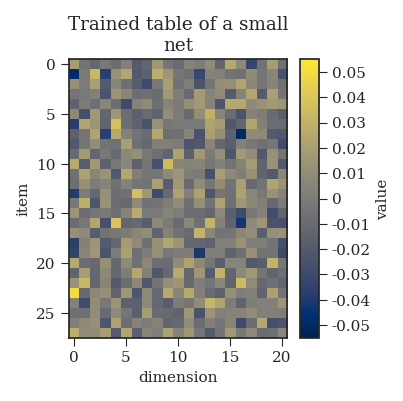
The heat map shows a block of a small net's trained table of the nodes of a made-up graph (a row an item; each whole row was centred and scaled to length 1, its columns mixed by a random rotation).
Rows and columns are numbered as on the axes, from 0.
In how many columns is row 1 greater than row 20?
10
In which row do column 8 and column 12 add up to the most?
12
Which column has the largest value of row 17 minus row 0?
17
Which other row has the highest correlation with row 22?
14
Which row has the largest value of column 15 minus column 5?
4
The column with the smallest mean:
20
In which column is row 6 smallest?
0
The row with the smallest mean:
8
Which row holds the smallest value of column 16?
7
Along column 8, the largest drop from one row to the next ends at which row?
13
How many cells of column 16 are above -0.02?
23
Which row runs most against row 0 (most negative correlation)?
21
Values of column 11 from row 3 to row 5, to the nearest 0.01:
-0.01 0.01 -0.01
